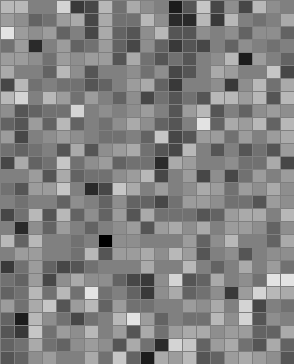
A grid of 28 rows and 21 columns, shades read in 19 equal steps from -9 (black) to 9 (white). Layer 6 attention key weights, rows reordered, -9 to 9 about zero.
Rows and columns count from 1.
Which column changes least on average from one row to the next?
8
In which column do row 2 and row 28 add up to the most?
17
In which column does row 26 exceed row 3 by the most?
7
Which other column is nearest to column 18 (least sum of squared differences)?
9
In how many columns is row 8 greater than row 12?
13
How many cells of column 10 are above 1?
11
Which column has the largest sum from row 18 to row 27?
3
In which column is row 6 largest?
20
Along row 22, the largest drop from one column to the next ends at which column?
14
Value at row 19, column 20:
-2
